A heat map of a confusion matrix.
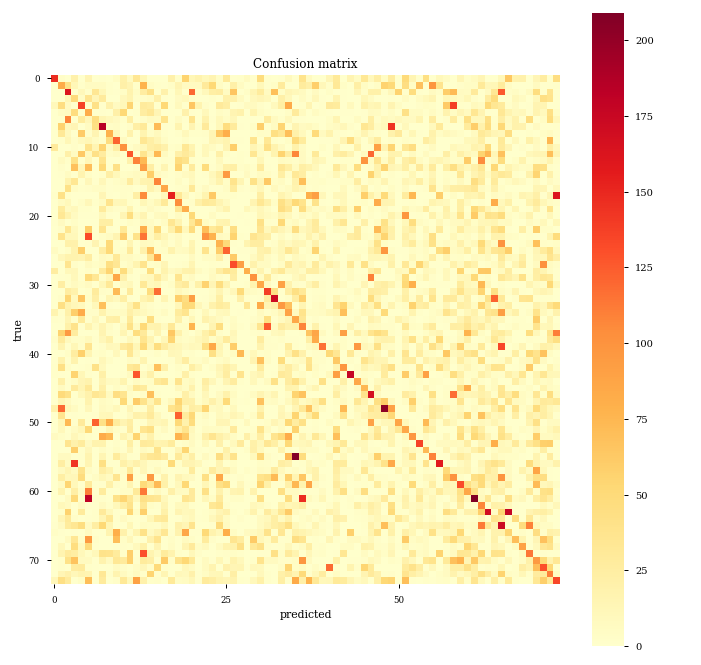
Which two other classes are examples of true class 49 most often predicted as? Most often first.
18, 62
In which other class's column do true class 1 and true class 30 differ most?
55
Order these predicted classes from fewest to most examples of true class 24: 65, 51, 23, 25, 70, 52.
23, 51, 52, 25, 70, 65
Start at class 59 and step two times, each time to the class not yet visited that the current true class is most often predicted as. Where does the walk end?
73
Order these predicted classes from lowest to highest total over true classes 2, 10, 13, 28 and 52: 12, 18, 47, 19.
12, 19, 18, 47
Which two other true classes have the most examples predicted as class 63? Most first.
11, 28
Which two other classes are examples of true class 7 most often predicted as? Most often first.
49, 15
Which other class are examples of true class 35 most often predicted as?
70
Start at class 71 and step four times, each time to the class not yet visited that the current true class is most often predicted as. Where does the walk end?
15
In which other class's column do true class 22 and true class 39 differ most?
65
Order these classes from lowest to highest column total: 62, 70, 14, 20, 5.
14, 20, 5, 70, 62
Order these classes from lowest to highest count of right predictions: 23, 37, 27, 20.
20, 37, 23, 27
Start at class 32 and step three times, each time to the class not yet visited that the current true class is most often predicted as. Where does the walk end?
5
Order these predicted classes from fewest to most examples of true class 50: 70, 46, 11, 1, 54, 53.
53, 1, 11, 70, 54, 46
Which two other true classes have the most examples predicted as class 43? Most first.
66, 9
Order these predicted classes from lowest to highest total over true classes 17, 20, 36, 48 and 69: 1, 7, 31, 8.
8, 7, 31, 1
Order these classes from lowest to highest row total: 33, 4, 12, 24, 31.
24, 12, 31, 4, 33
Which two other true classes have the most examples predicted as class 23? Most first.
39, 17
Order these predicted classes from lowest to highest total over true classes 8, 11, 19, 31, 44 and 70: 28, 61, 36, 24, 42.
28, 42, 24, 61, 36
